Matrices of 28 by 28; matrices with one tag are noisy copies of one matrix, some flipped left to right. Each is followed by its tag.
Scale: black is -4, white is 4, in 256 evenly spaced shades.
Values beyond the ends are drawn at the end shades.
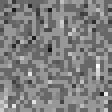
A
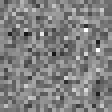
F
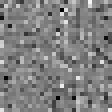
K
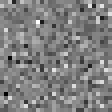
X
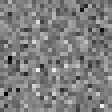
X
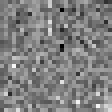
A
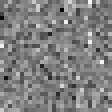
K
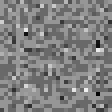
F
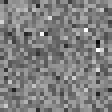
F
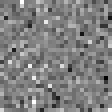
K
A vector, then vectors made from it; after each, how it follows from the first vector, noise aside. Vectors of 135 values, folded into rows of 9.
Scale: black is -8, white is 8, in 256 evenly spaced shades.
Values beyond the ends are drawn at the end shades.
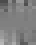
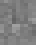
wrapped around, negated, shrunk.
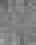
shrunk.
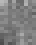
negated.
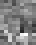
wrapped around, negated, scaled up.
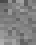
copied.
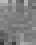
negated.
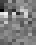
wrapped around, negated, scaled up.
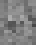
wrapped around.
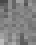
copied.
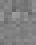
wrapped around, negated, shrunk.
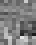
wrapped around, negated, scaled up.
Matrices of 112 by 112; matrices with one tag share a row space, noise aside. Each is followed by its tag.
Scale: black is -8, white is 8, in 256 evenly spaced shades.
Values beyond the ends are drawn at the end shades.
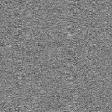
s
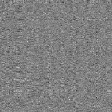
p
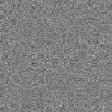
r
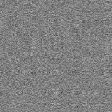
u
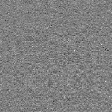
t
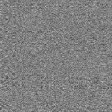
r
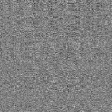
t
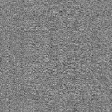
t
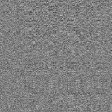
t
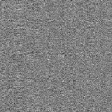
p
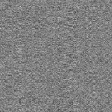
s
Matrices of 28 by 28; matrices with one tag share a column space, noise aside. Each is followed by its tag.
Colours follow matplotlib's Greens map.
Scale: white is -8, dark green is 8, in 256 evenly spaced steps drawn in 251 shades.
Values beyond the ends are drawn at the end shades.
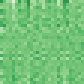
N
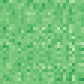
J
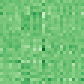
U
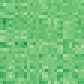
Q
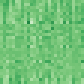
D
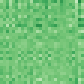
N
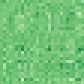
U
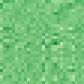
J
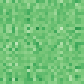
J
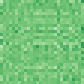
J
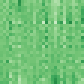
D
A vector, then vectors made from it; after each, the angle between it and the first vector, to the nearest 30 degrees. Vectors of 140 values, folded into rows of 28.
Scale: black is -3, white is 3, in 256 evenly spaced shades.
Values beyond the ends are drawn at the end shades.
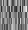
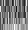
60 degrees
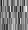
30 degrees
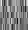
120 degrees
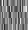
30 degrees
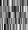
60 degrees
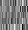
90 degrees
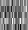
60 degrees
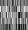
60 degrees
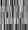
90 degrees
